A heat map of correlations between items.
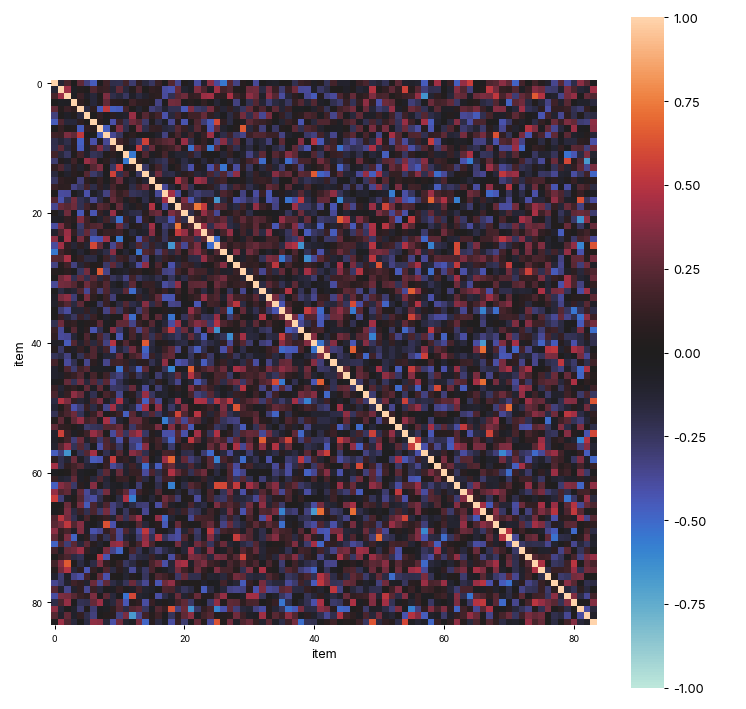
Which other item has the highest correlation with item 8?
68
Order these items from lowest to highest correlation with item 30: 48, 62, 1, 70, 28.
48, 28, 70, 1, 62
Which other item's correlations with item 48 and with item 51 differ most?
22
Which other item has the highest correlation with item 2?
74
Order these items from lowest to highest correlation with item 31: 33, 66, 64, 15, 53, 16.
64, 53, 16, 66, 15, 33
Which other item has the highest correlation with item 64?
0
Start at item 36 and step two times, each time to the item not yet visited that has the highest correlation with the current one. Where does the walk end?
32
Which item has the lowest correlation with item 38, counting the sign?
25
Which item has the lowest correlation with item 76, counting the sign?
52
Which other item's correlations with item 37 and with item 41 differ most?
66
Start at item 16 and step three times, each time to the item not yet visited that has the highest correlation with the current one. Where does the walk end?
28
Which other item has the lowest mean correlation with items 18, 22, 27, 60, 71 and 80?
39
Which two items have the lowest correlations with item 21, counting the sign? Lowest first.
81, 10
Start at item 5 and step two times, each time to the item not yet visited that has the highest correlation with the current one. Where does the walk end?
79
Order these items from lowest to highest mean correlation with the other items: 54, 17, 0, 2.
17, 0, 54, 2
